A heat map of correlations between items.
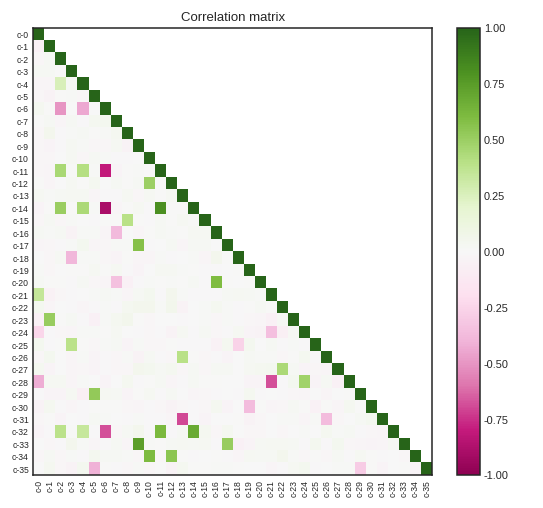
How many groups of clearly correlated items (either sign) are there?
12
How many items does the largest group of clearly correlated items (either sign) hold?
6
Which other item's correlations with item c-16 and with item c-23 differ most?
c-20
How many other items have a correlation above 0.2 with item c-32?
4
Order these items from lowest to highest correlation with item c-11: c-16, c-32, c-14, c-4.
c-16, c-4, c-32, c-14
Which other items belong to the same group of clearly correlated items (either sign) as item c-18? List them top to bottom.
c-3, c-25
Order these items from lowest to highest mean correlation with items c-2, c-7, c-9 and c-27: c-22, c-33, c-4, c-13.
c-13, c-4, c-22, c-33
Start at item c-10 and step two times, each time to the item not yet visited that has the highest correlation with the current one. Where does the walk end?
c-12
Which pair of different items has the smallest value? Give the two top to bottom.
c-6, c-14
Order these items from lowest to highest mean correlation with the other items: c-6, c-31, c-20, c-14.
c-6, c-31, c-20, c-14
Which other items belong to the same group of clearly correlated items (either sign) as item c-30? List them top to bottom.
c-19
